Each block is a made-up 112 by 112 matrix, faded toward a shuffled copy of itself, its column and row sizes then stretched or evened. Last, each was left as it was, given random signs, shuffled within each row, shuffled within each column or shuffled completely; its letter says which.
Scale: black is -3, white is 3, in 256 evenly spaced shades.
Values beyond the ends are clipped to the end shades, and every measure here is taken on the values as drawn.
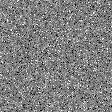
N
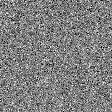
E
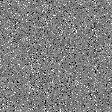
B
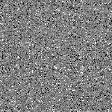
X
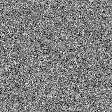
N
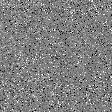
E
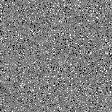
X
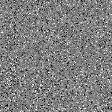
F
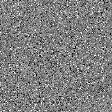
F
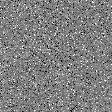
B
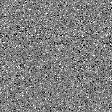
X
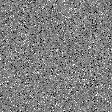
B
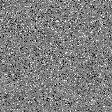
E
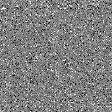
X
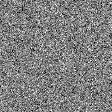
B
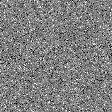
N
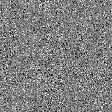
X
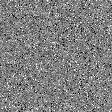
N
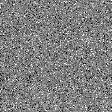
F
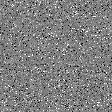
E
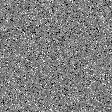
N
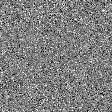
E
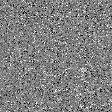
F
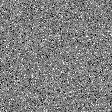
N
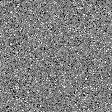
N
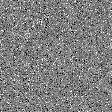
B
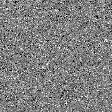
E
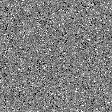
B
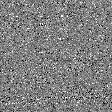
E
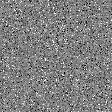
B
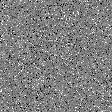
N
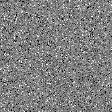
B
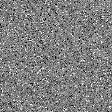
B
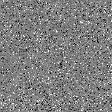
F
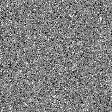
B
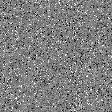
B
